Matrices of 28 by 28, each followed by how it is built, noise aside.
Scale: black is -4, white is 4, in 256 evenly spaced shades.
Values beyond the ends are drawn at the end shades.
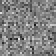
uneven rows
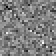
diagonal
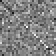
diagonal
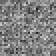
blocks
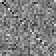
diagonal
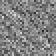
Toeplitz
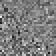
lower triangular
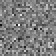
uneven rows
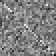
diagonal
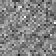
Hankel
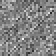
Hankel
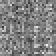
blocks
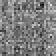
blocks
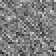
Toeplitz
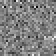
uneven rows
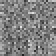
blocks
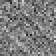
Toeplitz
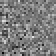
lower triangular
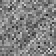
Hankel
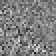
lower triangular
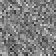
Toeplitz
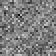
Hankel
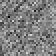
Hankel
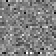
uneven rows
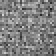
blocks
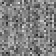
blocks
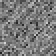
Hankel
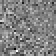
lower triangular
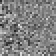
lower triangular
